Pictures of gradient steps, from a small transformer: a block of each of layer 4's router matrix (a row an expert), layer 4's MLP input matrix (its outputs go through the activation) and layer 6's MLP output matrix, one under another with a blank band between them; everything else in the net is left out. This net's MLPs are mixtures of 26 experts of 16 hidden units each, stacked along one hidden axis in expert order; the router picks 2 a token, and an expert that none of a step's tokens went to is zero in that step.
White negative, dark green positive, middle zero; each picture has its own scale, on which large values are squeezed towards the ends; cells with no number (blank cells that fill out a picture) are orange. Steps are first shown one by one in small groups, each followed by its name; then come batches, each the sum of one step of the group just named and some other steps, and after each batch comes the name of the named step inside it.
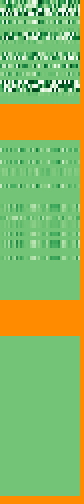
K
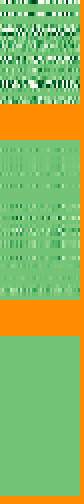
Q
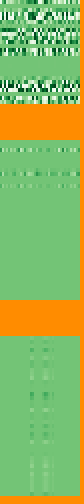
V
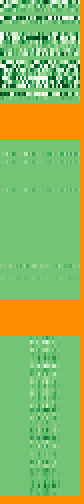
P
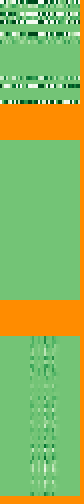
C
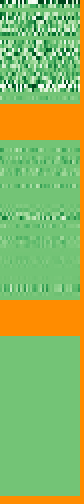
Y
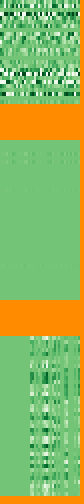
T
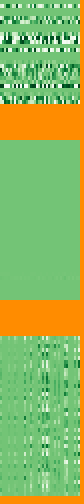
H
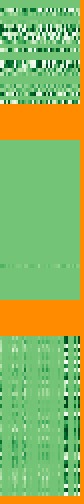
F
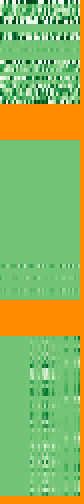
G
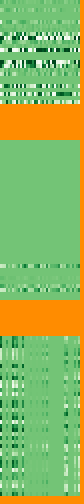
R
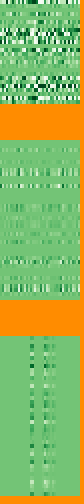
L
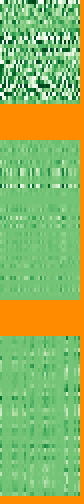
L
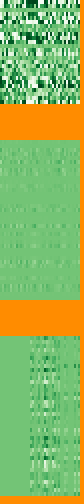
P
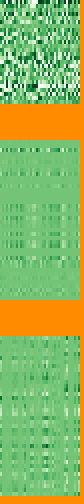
T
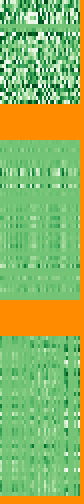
C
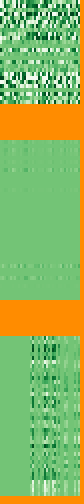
T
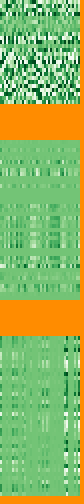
K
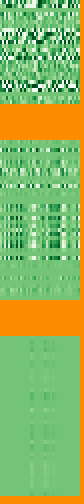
Q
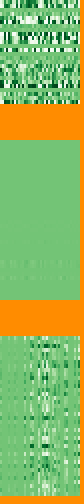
H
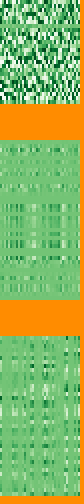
L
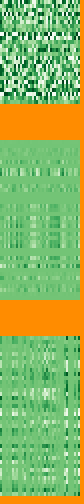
K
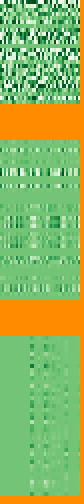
L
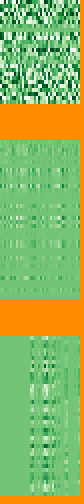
T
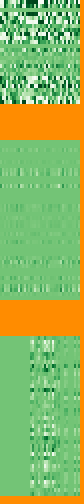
L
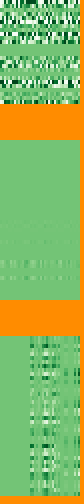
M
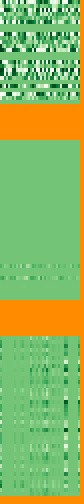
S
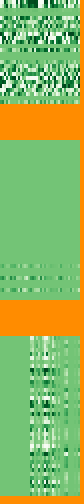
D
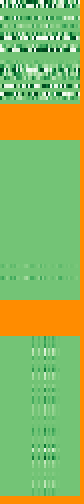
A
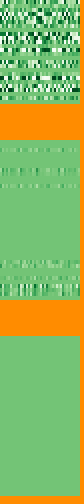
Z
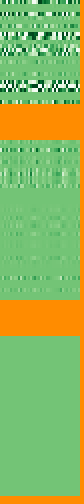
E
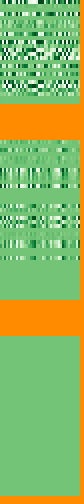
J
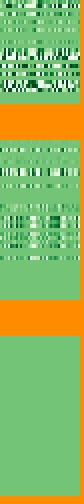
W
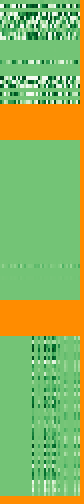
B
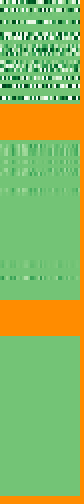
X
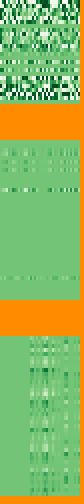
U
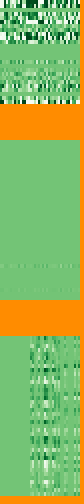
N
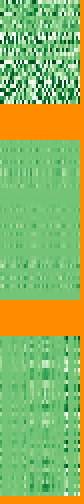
E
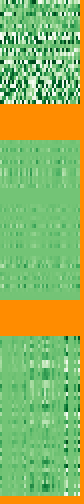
E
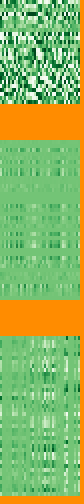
Z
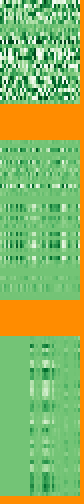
U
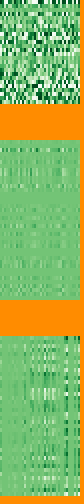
E
